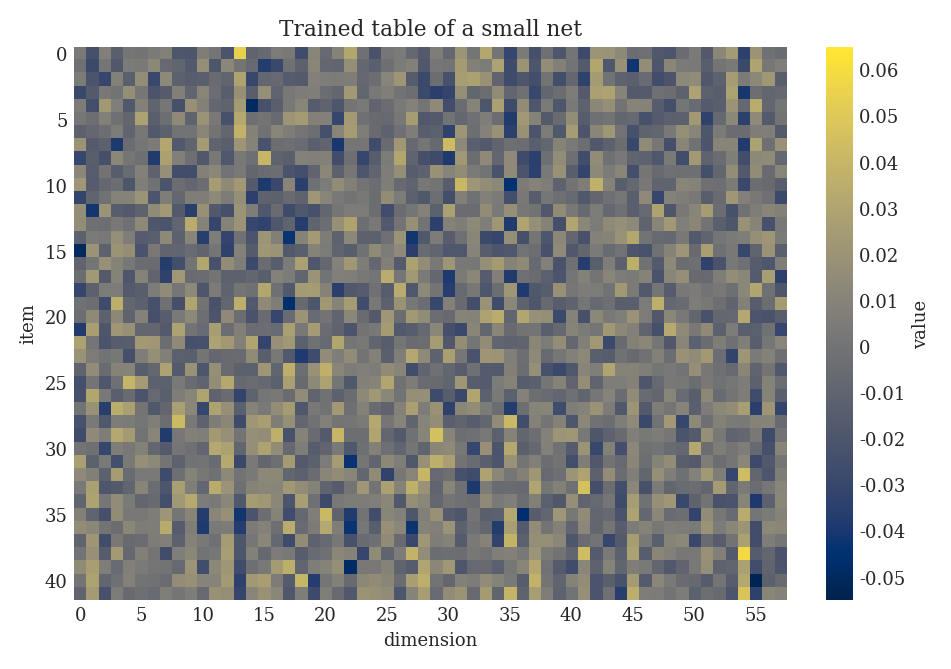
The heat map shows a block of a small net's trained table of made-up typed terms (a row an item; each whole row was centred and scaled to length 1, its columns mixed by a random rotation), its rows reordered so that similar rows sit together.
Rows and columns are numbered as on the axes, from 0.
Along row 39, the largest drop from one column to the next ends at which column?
22
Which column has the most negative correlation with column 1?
55
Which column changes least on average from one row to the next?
23
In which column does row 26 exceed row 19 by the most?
32
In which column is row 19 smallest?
17
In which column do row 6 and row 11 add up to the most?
13
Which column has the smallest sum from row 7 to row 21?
14
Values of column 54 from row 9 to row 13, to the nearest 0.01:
-0.02 -0.03 0.01 0 0.02
